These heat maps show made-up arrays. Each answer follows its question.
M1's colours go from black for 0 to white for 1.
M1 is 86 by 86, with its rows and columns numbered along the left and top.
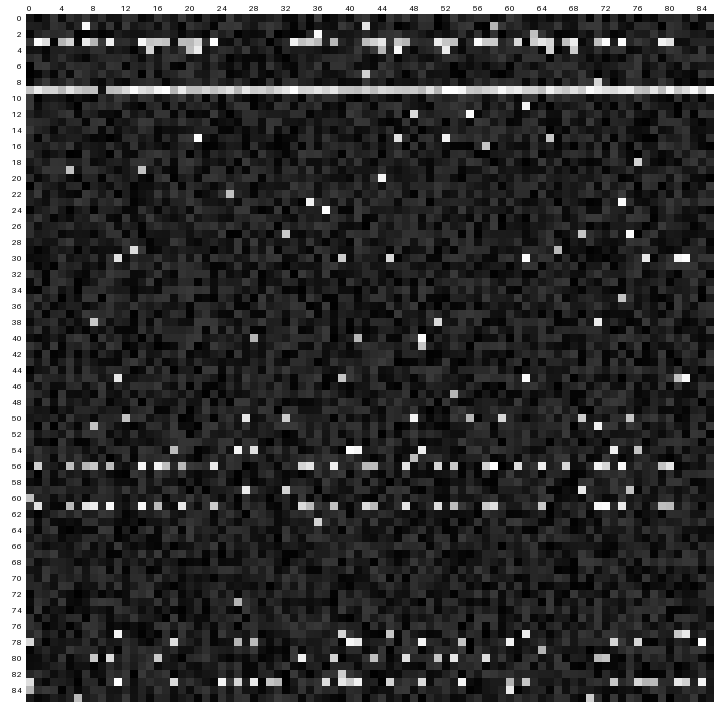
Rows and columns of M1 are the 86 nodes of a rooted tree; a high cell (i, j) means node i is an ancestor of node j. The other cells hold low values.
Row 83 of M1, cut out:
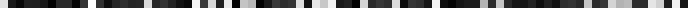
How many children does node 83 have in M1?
4
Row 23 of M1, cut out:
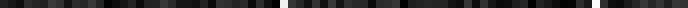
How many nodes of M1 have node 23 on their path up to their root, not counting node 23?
2
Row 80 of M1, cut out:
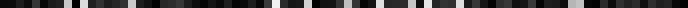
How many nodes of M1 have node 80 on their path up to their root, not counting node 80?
12
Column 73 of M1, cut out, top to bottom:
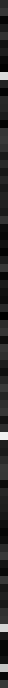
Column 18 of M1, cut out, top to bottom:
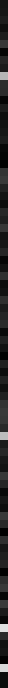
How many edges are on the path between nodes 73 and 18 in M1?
2
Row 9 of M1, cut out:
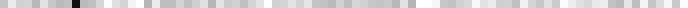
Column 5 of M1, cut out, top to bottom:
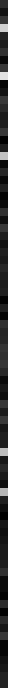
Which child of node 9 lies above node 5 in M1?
3
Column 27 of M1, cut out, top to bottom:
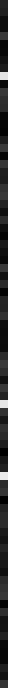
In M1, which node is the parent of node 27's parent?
50
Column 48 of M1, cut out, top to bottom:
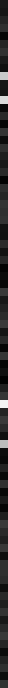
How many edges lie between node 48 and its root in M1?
4
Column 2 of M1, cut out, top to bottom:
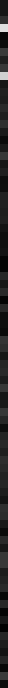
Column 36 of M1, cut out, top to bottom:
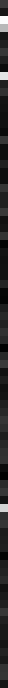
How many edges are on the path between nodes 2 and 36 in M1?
2
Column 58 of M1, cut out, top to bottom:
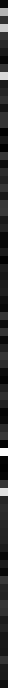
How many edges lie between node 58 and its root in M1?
5
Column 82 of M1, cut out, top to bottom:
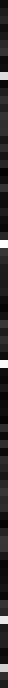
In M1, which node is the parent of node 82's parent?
77
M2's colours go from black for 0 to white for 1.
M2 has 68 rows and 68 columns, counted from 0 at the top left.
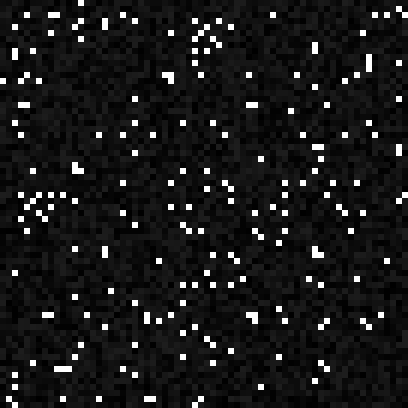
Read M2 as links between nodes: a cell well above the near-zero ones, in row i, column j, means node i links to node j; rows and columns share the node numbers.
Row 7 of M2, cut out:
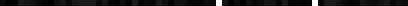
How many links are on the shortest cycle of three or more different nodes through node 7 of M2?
6
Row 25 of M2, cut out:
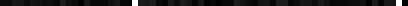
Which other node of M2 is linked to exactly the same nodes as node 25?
node 16
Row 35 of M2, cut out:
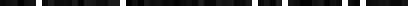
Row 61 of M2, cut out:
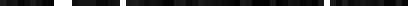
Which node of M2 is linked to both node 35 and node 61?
node 20
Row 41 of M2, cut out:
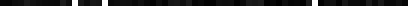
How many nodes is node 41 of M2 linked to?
3
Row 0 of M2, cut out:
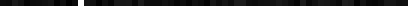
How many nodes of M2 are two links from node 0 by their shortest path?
4
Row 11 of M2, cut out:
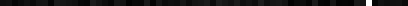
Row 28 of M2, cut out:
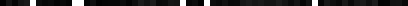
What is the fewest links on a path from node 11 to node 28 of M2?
4
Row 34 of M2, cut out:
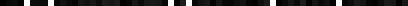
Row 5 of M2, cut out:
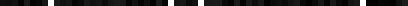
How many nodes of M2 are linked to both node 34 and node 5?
2
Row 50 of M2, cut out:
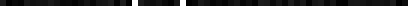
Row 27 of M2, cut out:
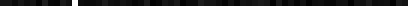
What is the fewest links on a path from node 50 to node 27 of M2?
4
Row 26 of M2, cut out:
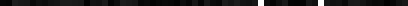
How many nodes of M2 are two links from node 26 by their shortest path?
7
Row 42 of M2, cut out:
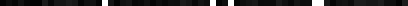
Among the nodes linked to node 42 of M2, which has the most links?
node 52
